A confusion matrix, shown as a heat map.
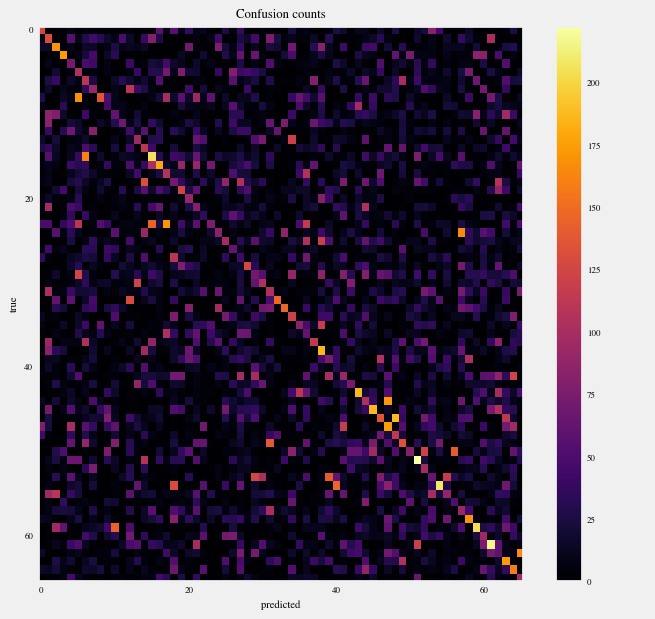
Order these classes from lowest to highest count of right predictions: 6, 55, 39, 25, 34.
39, 55, 25, 6, 34
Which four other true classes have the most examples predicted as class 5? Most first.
8, 29, 23, 51
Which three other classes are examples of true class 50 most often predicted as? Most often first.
56, 52, 45
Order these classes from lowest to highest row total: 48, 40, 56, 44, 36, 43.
56, 40, 48, 36, 44, 43
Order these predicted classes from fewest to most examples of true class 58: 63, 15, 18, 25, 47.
15, 25, 63, 47, 18
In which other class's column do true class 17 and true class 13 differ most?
34
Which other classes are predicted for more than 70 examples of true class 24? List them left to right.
14, 33, 57
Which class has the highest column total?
27
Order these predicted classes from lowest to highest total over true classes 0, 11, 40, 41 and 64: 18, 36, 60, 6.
6, 36, 60, 18
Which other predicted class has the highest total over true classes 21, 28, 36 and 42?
44
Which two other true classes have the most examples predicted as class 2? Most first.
55, 59
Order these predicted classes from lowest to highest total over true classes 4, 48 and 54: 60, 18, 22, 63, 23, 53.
23, 60, 22, 53, 63, 18
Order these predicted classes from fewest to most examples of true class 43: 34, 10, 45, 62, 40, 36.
40, 10, 45, 34, 36, 62
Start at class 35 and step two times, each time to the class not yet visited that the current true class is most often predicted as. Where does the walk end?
14
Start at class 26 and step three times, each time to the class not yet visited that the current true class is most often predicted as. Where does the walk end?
1
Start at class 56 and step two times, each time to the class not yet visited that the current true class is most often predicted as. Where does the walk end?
47
